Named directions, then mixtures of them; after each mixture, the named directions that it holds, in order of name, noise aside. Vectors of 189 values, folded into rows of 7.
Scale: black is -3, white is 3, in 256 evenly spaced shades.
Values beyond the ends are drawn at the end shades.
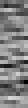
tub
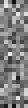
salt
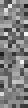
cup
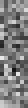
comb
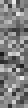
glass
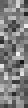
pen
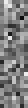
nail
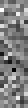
comb, glass, salt.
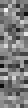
cup, nail, tub.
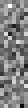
comb, cup, nail.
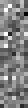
cup, nail, pen.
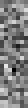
comb.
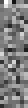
cup, nail, salt.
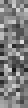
comb, glass.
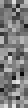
pen, salt.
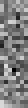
comb.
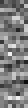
salt, tub.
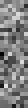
cup, glass, salt.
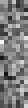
comb, glass, pen.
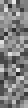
comb, glass.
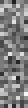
comb, salt.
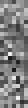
comb, glass, salt.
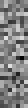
comb, cup, tub.
